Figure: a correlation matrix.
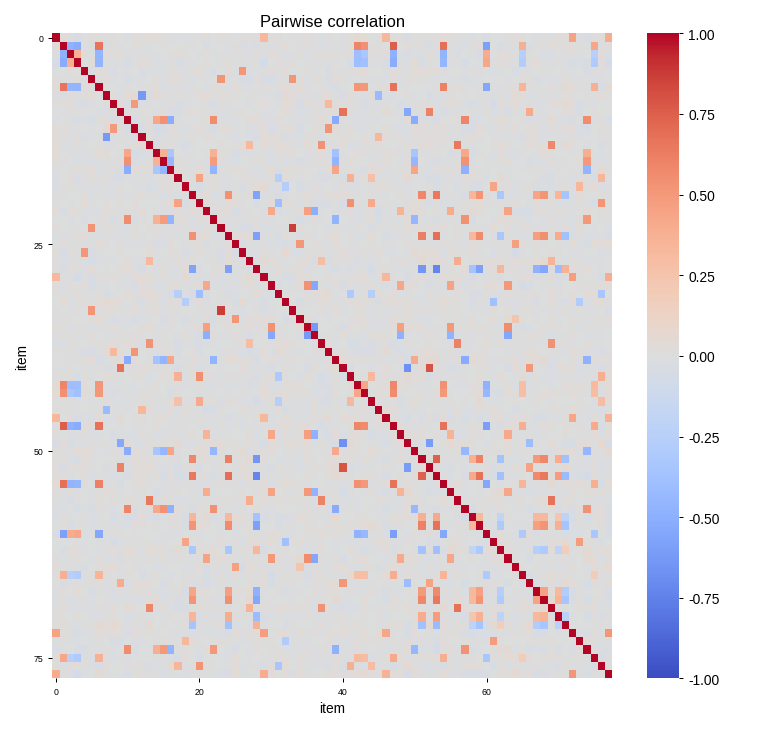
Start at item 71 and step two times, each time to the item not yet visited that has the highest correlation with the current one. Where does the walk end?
62
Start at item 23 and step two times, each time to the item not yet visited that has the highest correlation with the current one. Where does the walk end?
5
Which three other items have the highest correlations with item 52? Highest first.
40, 9, 66
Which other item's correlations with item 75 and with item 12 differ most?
7
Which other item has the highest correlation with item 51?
53
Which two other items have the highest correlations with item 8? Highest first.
11, 38
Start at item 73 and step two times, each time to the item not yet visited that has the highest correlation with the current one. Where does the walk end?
18
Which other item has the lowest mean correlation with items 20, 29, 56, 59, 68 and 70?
28
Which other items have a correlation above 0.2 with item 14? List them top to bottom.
10, 15, 22, 57, 74
